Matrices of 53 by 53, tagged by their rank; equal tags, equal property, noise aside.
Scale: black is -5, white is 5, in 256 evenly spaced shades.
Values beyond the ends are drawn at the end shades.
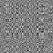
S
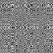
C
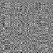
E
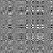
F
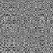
C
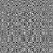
S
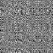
E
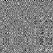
E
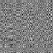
C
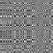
F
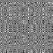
S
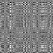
F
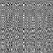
S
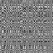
S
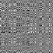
S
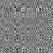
S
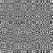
S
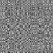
C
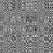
S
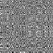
C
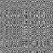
C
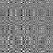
F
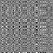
F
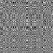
S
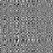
S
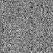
E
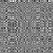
S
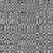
C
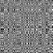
S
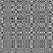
F
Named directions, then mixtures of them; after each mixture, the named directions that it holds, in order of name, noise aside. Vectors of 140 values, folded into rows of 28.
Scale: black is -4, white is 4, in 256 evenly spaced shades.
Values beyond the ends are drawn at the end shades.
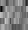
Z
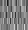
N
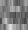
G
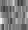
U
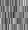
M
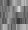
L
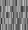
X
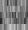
G, N, U.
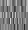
N.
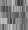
G, U.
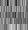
G, M, N.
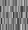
X.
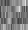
L, X.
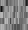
Z.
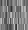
G, N.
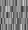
X.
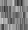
G, U.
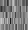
N, U, Z.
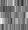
U.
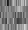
L, M, N.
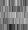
G, M, N.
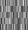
X.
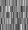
X.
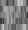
L, U, Z.
